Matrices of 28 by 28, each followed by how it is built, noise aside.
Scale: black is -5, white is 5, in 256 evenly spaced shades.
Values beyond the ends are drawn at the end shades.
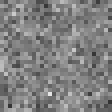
smooth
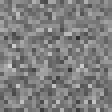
repeating columns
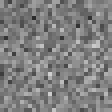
repeating columns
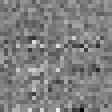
low rank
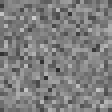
noise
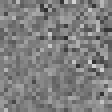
upper triangular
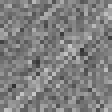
Hankel
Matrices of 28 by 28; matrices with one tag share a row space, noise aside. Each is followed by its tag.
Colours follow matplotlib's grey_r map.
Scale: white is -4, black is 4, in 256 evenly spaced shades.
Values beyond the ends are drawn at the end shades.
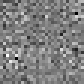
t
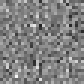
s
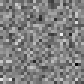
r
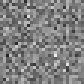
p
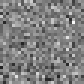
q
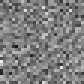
r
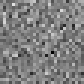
p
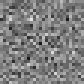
q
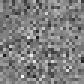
q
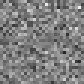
p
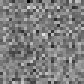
q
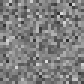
s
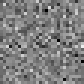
s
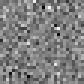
p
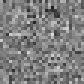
q
